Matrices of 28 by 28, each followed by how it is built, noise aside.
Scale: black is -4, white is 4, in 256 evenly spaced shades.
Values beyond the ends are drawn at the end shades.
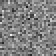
noise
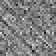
Toeplitz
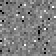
sparse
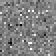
sparse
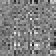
low rank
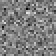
low rank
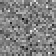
repeating rows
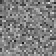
noise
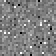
sparse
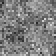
smooth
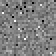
sparse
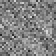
Toeplitz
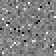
sparse
